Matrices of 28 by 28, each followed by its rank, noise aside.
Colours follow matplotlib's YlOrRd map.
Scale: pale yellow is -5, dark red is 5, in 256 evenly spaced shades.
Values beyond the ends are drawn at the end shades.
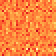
four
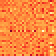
four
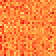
eight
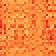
four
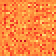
six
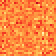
six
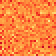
six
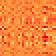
two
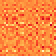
three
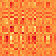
two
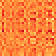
two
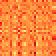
three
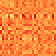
two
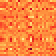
three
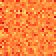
six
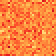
six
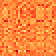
four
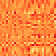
three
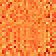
four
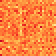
eight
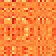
two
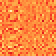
three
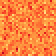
eight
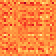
four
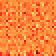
four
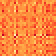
two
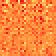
three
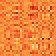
three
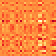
two
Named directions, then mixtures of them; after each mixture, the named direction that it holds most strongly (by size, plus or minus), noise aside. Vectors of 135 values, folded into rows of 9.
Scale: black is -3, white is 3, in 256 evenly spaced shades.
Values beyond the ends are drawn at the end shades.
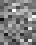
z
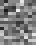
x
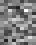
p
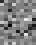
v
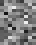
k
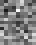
x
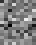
v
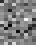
v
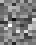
v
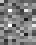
v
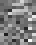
z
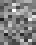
z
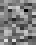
p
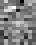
x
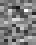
p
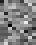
k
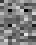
p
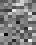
z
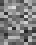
k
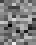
v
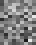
z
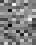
v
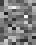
k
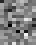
v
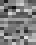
x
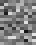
x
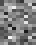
k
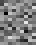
k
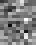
x
